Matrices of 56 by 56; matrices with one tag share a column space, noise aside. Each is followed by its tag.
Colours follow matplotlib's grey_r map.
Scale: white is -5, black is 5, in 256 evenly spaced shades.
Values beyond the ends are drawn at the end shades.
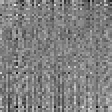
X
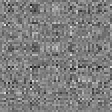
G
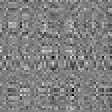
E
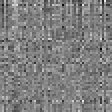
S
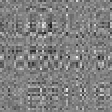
E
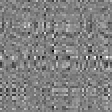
E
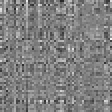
S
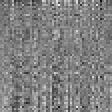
X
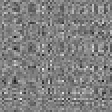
G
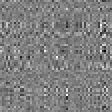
E
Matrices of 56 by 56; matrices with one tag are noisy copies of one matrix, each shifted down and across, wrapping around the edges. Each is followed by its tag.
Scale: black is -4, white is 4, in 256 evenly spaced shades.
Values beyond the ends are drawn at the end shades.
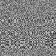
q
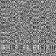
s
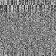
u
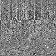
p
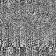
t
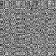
s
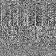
p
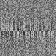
u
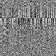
u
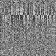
u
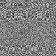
q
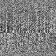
p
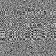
q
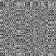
s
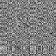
s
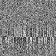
u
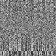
u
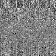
p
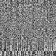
u
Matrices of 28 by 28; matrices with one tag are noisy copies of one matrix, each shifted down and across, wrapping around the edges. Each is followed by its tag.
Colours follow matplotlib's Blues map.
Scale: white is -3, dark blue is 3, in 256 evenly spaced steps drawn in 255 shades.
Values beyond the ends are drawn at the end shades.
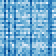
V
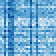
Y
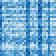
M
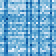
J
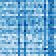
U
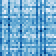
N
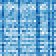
V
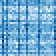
N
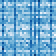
N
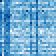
U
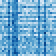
U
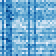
Y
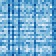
V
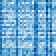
V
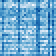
V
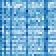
V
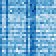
U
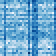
Y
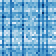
N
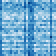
Y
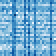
V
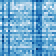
Y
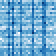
J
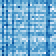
V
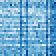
U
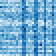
M
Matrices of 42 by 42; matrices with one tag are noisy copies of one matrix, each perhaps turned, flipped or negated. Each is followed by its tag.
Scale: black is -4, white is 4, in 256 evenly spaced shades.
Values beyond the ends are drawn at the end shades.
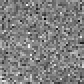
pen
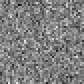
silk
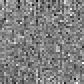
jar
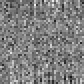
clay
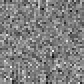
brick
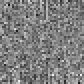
jar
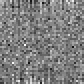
clay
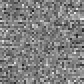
jar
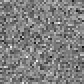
silk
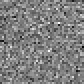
silk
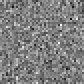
silk
